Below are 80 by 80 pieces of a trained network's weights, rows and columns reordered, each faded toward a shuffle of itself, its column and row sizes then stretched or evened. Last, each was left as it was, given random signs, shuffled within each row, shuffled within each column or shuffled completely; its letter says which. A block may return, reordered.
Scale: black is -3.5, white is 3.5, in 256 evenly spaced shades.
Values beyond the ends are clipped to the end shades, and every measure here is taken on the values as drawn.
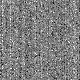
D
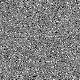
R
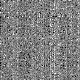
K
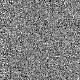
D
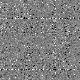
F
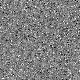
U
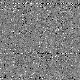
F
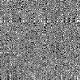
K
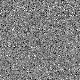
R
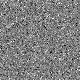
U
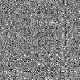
K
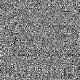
K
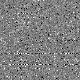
F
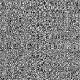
K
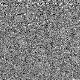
R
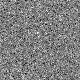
U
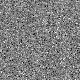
U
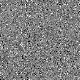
F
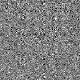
K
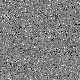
U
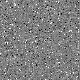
D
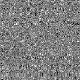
K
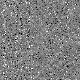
D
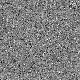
U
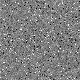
U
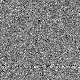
R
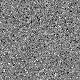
U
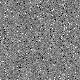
D
